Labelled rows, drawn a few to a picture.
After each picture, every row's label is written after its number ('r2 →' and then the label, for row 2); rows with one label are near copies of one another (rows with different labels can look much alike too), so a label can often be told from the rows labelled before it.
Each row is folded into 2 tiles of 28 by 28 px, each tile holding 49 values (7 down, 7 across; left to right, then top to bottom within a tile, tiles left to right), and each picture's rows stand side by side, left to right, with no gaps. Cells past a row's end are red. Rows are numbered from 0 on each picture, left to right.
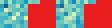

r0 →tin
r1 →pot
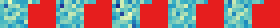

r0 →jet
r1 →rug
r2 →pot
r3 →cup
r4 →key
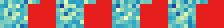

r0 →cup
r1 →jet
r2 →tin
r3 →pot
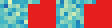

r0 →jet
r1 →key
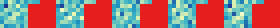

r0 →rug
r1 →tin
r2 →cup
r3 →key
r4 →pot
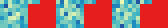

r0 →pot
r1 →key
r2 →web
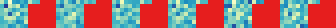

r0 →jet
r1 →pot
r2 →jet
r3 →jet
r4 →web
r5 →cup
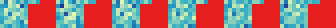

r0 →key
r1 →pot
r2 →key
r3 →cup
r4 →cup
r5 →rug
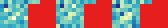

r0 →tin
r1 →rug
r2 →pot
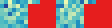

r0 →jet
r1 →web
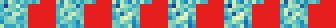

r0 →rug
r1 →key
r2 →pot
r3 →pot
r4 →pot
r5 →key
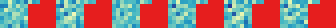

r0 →web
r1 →pot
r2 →cup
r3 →jet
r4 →pot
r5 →jet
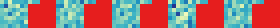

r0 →jet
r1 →web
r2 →cup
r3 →pot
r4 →cup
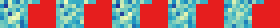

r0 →pot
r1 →jet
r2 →pot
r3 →pot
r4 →web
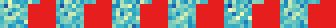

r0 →jet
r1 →rug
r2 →cup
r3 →pot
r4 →tin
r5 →key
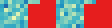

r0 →tin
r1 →cup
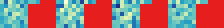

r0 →key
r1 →web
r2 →pot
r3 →jet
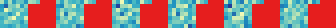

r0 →tin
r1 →cup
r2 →jet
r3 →cup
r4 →pot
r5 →web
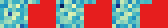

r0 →cup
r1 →rug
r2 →rug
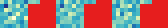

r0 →tin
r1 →rug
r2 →cup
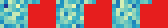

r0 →rug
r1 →cup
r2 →key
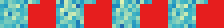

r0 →cup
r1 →key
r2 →web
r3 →cup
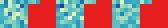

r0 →key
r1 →tin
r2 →jet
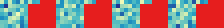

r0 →pot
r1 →cup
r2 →jet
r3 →web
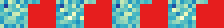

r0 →rug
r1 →tin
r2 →rug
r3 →tin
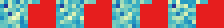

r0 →pot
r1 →tin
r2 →pot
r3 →jet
